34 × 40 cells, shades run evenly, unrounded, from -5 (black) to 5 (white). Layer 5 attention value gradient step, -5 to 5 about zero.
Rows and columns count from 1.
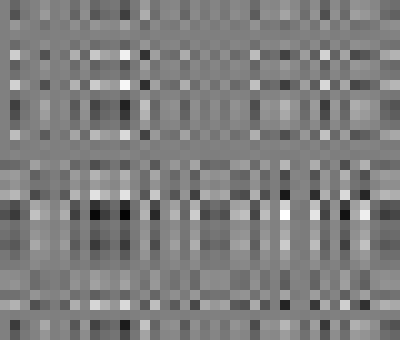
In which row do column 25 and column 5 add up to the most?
22
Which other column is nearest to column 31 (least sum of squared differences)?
14
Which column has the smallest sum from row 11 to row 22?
13
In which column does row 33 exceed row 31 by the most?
29
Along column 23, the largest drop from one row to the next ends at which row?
21
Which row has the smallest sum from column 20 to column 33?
20
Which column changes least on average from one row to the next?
6
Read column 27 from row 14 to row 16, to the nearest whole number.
-1 0 0
